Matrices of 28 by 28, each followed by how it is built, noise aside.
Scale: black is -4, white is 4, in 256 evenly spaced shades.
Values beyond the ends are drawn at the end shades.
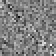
banded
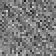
Toeplitz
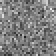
smooth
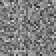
repeating rows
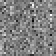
uneven columns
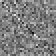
diagonal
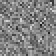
Toeplitz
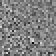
lower triangular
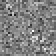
banded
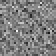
Toeplitz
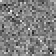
diagonal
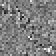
banded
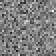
repeating rows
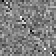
banded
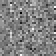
uneven columns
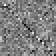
diagonal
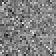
diagonal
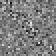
banded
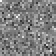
diagonal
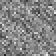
Toeplitz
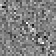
banded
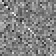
diagonal
